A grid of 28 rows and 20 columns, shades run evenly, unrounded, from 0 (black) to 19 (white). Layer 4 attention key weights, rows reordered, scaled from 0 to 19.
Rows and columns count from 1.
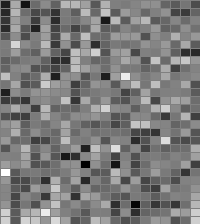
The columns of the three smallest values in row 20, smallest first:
7, 8, 12
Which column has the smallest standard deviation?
18
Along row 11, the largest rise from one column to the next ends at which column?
5
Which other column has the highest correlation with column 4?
6
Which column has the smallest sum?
4
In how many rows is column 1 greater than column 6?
15
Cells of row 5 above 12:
3
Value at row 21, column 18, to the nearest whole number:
9
